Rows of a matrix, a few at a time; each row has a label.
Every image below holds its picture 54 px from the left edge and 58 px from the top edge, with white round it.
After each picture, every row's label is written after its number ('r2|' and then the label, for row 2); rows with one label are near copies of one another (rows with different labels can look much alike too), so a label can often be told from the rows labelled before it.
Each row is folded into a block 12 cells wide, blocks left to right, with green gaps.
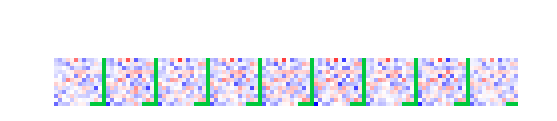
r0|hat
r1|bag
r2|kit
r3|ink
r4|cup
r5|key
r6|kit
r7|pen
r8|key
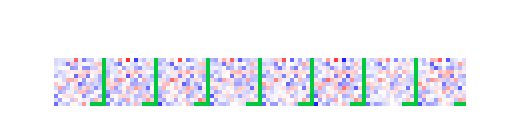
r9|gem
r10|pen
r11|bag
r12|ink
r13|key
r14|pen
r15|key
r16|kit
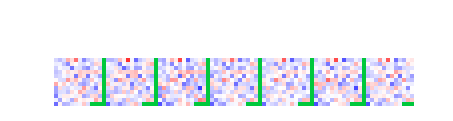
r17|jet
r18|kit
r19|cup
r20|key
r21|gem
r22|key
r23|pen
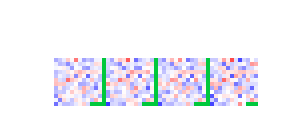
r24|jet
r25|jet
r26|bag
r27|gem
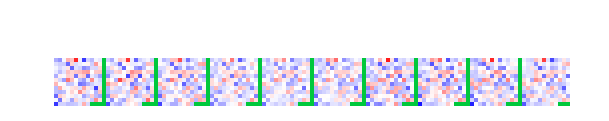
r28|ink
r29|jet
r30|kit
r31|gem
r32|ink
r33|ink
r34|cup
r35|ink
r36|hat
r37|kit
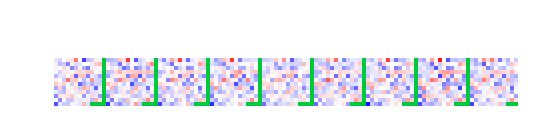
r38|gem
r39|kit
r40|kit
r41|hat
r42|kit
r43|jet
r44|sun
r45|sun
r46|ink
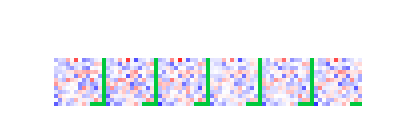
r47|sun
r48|cup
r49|key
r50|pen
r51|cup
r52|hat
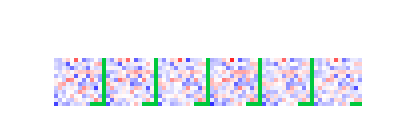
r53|bag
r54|ink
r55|sun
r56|sun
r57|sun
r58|bag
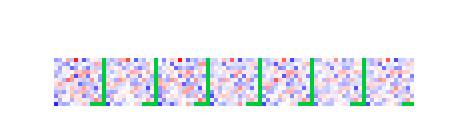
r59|bag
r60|ink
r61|cup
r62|pen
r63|gem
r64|jet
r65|jet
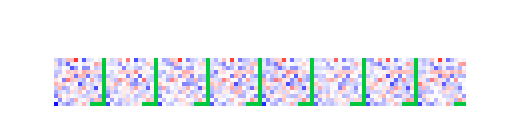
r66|kit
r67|pen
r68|hat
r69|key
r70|hat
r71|sun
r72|bag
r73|kit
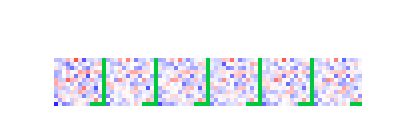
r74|jet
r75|ink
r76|bag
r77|kit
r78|bag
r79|pen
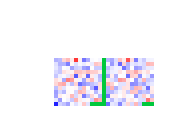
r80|bag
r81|cup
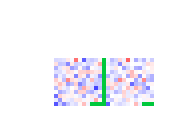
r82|gem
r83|hat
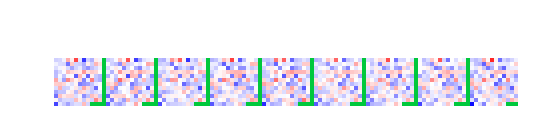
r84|pen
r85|gem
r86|ink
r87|kit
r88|jet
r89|sun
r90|gem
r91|hat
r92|hat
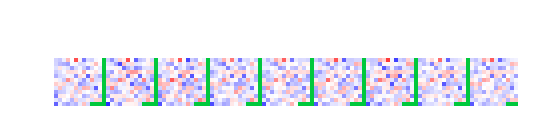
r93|pen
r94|hat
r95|pen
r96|jet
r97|hat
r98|key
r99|kit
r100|gem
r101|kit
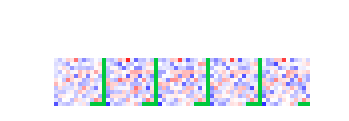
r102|jet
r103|jet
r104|kit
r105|cup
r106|hat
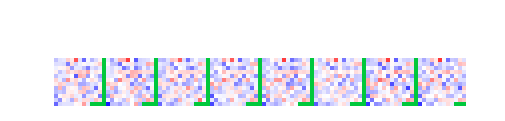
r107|gem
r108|kit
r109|jet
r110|key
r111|sun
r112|kit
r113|key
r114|key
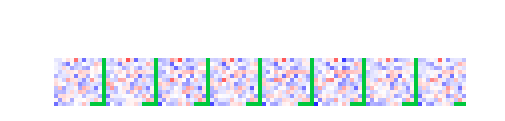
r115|gem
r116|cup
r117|jet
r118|jet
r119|jet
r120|sun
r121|sun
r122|bag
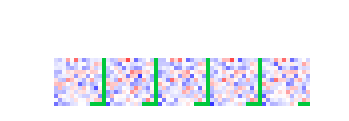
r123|key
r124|jet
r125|ink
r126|jet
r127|ink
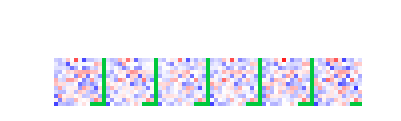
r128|sun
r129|hat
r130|pen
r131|key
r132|cup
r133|ink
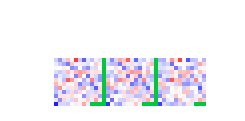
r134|hat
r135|hat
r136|ink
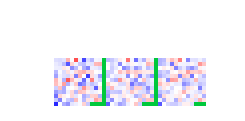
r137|pen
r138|kit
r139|ink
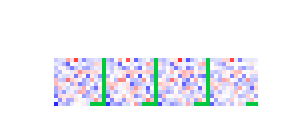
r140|jet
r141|bag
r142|kit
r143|hat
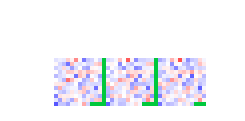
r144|gem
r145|sun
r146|jet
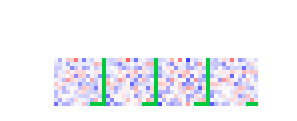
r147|kit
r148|key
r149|pen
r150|bag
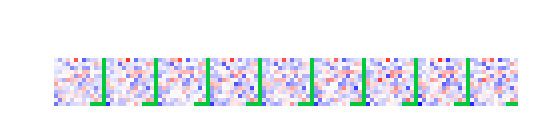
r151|kit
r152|sun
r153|ink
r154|cup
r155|cup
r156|sun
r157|jet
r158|sun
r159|ink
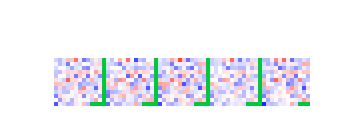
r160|jet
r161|pen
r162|key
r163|kit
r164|ink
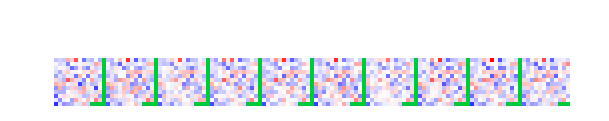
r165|key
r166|cup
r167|sun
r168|jet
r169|jet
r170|cup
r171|key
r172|key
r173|kit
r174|kit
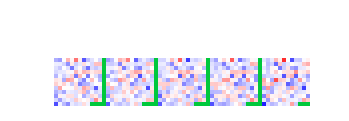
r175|bag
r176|ink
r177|pen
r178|bag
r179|gem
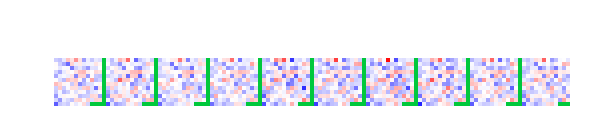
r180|hat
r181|jet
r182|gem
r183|kit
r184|ink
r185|kit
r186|cup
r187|jet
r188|ink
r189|kit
